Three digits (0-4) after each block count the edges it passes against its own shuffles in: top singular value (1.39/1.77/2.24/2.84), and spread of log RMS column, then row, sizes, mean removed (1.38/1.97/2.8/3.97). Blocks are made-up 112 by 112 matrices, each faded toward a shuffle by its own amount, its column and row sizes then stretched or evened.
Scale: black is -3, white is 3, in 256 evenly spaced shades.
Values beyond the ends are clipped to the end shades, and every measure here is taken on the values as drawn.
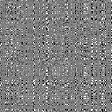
4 4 3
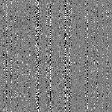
3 4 1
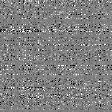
1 3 4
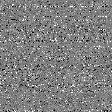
1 0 3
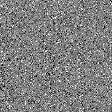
1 2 0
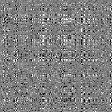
4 3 3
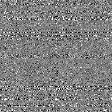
1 2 4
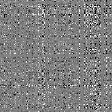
3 4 3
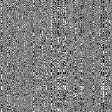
3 4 1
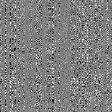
3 4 2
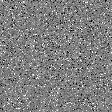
0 0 1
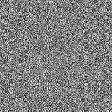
3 2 0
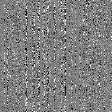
2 4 0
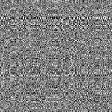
4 1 3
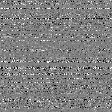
2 0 4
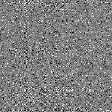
3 2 2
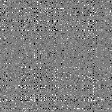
2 3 3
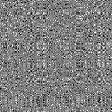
4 1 1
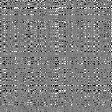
4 3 4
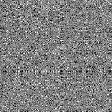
3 1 1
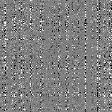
2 4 3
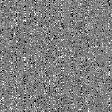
3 3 0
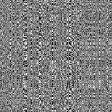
4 4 0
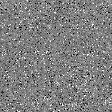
1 1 2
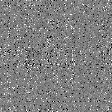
1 2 2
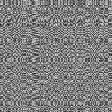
4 0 3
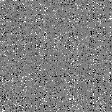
1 3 2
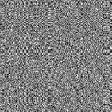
4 2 1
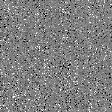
1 2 1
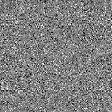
3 1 1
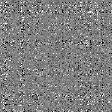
0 3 3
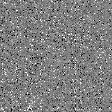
1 2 1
